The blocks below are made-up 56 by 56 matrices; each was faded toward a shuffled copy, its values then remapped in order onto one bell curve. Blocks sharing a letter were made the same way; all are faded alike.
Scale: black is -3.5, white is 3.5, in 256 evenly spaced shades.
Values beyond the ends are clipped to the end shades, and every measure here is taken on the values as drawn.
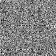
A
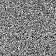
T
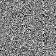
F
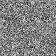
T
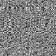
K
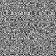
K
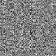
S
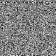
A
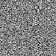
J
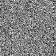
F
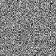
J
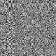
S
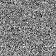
A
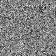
T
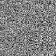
S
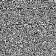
A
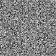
F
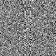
J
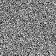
T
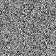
J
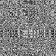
K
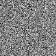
F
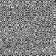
K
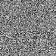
A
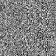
J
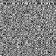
K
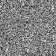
F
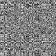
K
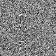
F
